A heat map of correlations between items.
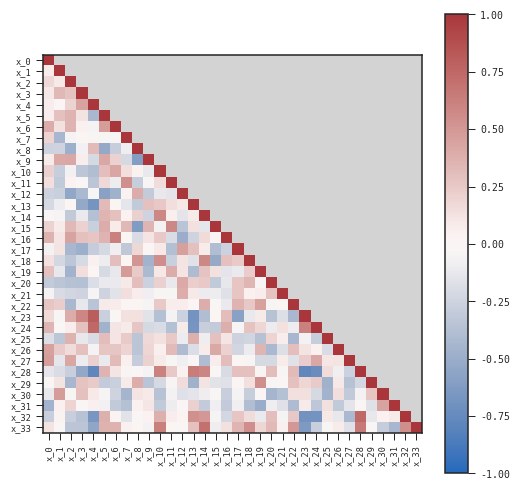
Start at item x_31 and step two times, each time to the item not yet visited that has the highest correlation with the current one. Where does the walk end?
x_1
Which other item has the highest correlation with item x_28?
x_32
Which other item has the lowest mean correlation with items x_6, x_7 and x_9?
x_8
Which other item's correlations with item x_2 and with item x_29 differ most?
x_19
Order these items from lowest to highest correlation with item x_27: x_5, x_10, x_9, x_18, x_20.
x_20, x_5, x_18, x_10, x_9
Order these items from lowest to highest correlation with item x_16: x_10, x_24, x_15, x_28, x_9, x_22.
x_28, x_22, x_15, x_9, x_10, x_24
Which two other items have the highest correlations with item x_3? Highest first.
x_23, x_4
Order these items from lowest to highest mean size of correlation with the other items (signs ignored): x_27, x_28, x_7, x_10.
x_7, x_27, x_10, x_28
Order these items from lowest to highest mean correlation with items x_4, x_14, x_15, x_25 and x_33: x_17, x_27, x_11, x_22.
x_17, x_27, x_22, x_11
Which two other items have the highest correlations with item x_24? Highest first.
x_4, x_23
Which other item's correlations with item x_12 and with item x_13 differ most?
x_5
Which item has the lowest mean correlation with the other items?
x_31
